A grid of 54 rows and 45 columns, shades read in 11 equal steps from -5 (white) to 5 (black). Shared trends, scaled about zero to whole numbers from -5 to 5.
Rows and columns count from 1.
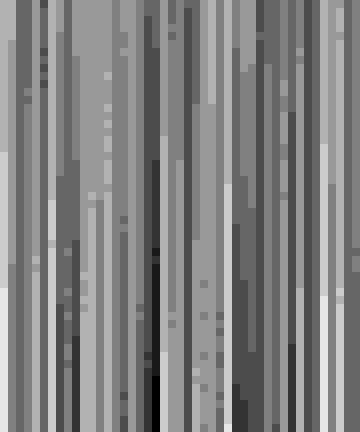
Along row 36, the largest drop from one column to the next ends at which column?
21
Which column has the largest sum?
20
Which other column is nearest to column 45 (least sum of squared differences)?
18
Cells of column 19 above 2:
9
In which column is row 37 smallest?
1
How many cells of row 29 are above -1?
28
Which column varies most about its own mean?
10
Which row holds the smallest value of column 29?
54
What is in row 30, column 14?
-2
